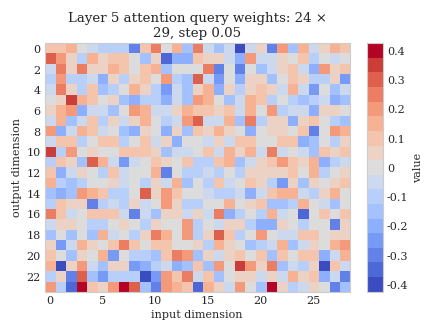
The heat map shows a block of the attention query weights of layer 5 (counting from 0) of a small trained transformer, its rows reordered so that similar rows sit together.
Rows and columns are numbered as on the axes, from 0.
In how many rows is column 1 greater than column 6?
13
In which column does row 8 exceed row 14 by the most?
0
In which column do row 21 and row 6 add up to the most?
21
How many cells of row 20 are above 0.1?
4
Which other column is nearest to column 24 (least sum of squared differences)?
17
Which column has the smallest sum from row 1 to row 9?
25
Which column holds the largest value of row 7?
14
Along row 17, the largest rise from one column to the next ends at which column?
28
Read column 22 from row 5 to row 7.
0 -0.1 0.05
